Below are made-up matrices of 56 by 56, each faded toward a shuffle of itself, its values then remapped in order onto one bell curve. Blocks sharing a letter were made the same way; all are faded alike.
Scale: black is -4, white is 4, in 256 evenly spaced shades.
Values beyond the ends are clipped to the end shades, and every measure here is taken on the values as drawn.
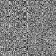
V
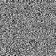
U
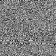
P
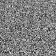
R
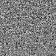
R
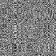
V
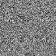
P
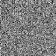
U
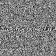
R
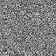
P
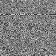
P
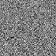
P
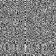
V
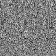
U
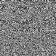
R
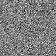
U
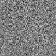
U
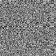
P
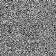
U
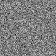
U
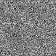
R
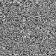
P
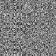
V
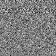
R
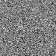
R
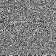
R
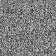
U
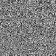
U
